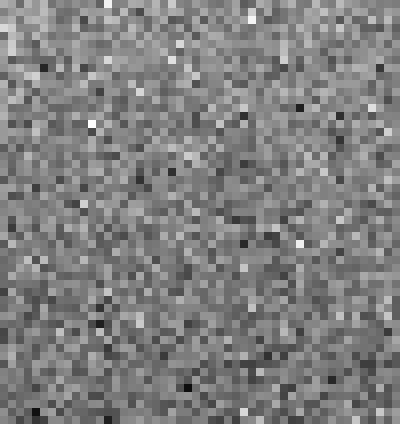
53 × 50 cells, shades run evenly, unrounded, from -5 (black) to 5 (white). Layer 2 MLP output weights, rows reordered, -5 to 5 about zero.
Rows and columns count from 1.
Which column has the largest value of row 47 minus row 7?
33
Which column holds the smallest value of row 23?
18
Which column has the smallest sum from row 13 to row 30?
32
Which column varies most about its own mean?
14
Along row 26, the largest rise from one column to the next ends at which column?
11
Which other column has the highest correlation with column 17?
1
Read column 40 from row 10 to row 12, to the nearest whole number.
0 -1 1
